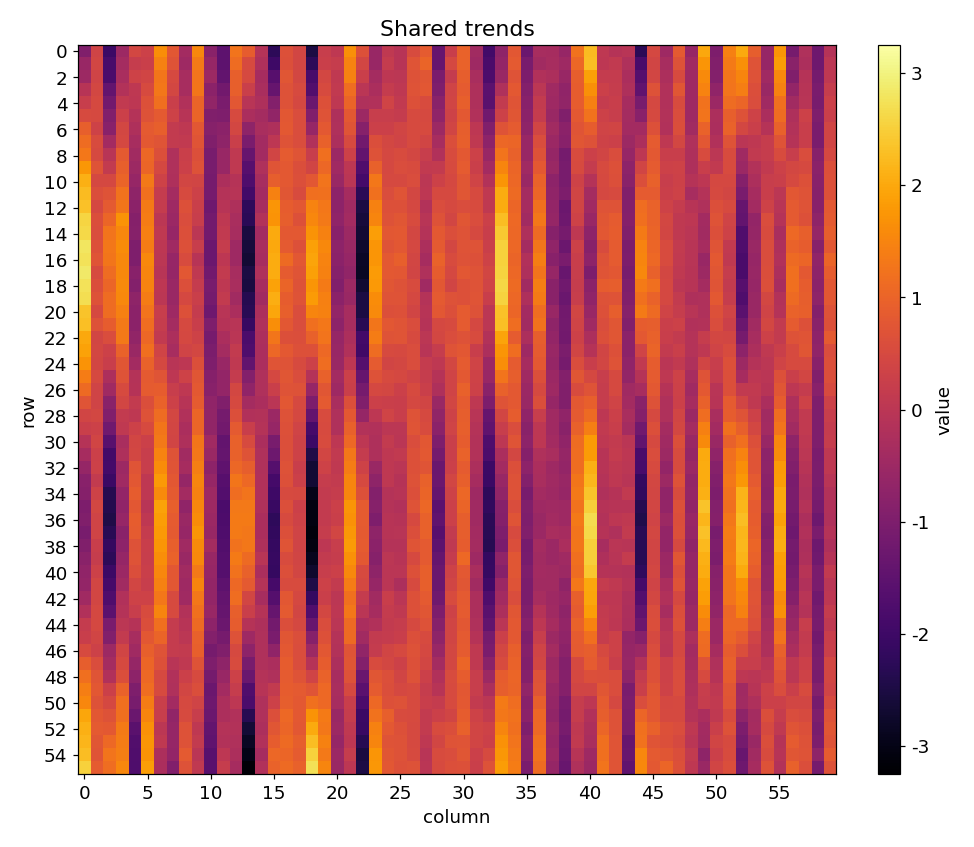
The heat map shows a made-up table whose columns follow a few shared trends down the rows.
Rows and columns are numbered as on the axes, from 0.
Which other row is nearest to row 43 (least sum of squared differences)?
3
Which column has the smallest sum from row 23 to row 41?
18
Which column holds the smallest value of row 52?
13
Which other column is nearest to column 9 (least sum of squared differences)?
6
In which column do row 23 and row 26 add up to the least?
22
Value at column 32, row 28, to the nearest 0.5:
-1.5
